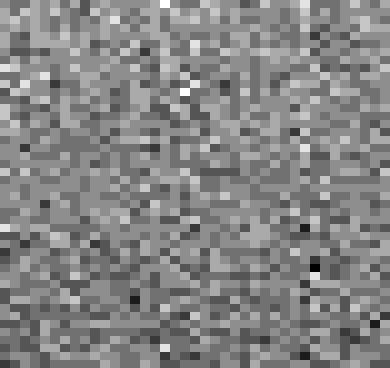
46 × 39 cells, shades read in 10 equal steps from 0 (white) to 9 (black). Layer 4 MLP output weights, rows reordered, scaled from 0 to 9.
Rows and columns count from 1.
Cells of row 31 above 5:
5
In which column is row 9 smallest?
1
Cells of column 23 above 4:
19
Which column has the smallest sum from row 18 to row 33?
25
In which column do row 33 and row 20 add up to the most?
32
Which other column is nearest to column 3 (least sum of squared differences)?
10
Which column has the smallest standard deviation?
29
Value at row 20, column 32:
6
